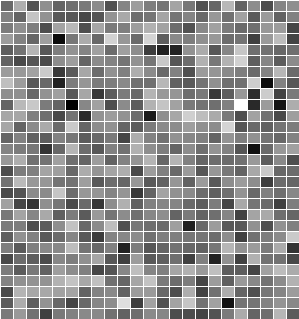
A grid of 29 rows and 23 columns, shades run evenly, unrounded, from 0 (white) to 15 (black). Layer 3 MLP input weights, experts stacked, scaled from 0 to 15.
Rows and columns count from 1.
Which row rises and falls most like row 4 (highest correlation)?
7
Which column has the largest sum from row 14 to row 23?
16
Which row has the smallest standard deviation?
13
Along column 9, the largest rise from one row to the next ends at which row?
5
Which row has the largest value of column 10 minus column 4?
23
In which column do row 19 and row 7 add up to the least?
4
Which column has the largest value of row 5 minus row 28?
14
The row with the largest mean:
24
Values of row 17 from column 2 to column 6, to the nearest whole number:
4 6 6 8 8
